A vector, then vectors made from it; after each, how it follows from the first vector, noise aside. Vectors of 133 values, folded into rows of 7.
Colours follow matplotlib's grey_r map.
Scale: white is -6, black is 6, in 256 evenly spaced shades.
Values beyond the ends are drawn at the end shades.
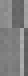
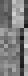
negated, scaled up.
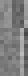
copied.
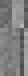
negated.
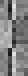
wrapped around, negated, scaled up.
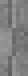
wrapped around, negated, shrunk.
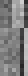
negated, scaled up.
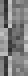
wrapped around, negated, scaled up.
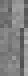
negated.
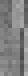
negated.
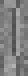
wrapped around, negated.
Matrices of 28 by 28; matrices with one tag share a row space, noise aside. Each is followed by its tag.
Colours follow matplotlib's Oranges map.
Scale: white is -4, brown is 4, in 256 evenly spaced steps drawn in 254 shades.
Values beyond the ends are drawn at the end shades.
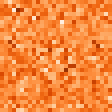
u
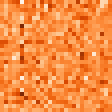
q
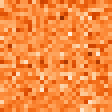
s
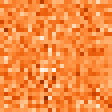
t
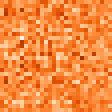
q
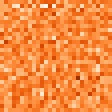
t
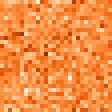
q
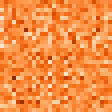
u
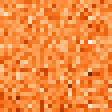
s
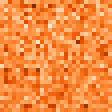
q
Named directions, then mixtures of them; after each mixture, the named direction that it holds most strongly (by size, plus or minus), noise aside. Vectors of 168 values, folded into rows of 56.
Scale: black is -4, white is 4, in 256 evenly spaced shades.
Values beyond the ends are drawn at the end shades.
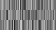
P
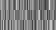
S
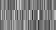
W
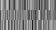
S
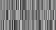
P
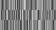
P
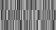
P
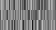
P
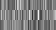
W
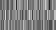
S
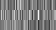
W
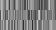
S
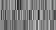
W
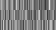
S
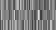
S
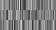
P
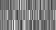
P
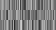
P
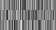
P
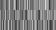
S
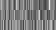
S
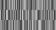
P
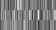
W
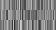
P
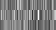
W
